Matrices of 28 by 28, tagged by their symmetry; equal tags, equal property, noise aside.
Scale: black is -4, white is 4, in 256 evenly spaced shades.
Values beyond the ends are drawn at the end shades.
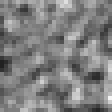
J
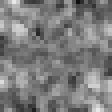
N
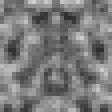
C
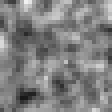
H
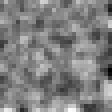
J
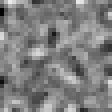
J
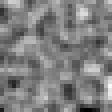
J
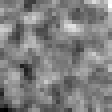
J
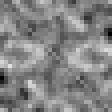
N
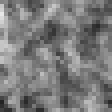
H
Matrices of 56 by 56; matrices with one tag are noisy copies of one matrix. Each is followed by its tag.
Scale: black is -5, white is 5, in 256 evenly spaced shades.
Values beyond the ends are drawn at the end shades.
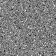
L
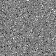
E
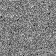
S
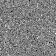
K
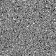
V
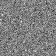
V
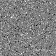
S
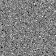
E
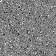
K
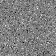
K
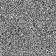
S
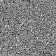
K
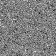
V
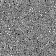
K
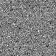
L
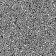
L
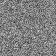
L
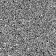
K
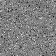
L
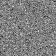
L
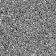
V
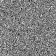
K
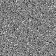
K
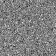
K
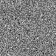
K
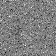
S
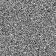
E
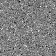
L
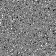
V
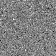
V
